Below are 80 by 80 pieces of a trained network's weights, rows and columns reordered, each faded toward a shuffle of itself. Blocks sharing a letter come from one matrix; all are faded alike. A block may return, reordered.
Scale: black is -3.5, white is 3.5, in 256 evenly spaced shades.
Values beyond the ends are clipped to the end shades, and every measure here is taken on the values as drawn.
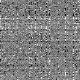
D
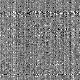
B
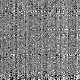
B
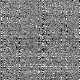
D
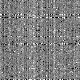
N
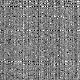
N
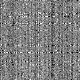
N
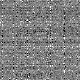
D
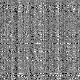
B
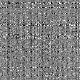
B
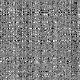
B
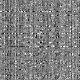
B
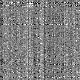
B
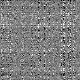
D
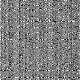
B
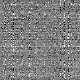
D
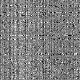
N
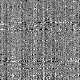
B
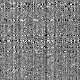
B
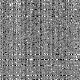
N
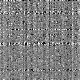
N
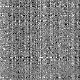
N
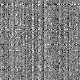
N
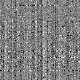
B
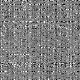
B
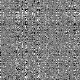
D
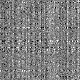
N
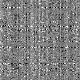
B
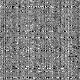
B
